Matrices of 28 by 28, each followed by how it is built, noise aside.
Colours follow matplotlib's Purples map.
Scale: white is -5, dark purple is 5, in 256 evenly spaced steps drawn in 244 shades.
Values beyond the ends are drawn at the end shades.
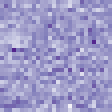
low rank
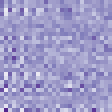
low rank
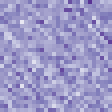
Toeplitz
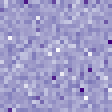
sparse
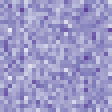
repeating rows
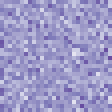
repeating rows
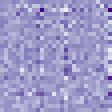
low rank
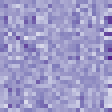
low rank
